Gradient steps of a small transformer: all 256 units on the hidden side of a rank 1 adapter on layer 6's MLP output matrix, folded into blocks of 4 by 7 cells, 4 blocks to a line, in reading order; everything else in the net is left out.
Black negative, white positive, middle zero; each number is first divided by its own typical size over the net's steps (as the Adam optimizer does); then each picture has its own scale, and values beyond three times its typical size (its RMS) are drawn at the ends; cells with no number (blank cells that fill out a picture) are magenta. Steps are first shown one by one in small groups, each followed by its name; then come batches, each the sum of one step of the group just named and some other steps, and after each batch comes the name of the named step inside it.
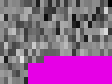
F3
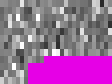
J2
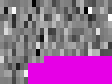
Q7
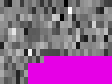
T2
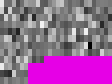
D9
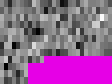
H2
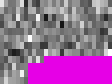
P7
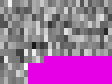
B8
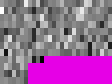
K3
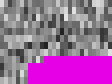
P7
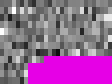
Q7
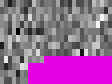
H2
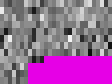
K3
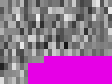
J2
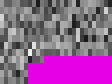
F3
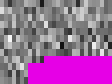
K3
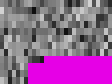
K3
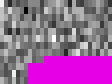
D9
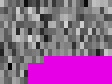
P7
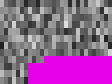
P7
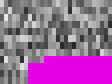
D9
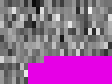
Q7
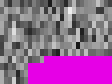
T2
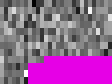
Q7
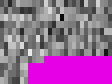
T2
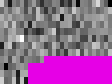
H2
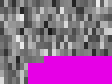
J2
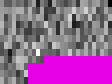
F3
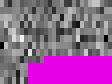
T2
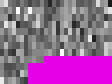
F3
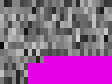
T2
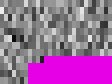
K3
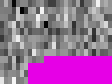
J2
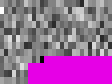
K3
